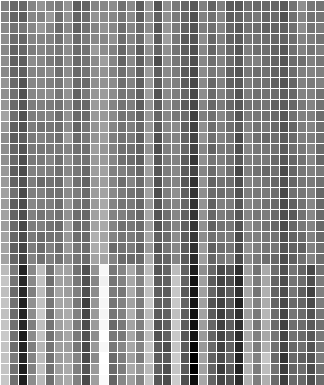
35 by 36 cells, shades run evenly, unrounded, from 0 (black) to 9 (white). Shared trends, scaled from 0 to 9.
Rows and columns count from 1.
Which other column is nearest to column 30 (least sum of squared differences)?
7
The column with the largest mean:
12
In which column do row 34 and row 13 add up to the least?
22
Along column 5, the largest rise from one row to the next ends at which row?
25
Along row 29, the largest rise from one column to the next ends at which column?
23
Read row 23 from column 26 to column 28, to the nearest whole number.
4 3 5
